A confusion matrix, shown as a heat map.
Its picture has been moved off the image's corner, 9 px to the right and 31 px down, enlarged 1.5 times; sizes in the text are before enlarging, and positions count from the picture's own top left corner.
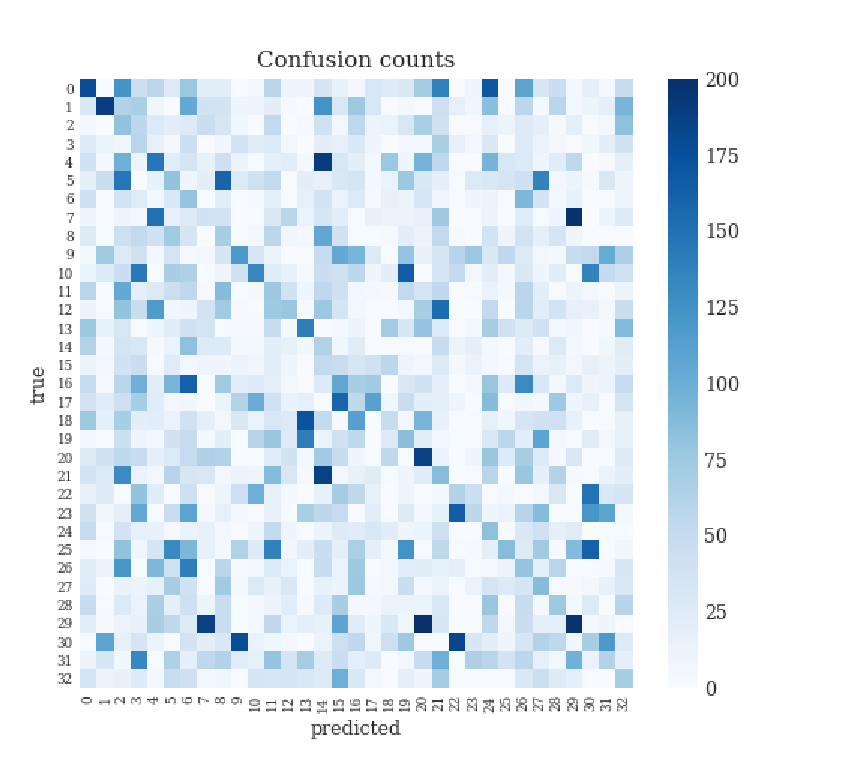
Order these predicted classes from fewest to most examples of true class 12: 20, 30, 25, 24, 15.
25, 30, 15, 24, 20
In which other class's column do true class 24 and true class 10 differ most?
19
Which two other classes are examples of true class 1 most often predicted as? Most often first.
14, 6
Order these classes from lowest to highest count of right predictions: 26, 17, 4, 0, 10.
26, 17, 10, 4, 0
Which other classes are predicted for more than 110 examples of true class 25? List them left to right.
5, 11, 19, 30
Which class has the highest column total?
2
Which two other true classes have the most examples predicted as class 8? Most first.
5, 11
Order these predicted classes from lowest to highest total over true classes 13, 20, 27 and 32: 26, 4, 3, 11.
4, 3, 11, 26
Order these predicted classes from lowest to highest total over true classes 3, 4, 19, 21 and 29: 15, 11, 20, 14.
15, 11, 20, 14
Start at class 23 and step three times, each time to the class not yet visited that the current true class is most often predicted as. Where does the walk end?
9
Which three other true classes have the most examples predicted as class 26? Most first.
16, 0, 6
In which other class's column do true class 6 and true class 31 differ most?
3
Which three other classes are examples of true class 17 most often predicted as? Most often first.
15, 10, 24
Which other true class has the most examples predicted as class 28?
17
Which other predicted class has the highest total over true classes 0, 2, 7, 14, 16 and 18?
6
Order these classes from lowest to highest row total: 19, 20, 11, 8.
8, 11, 19, 20
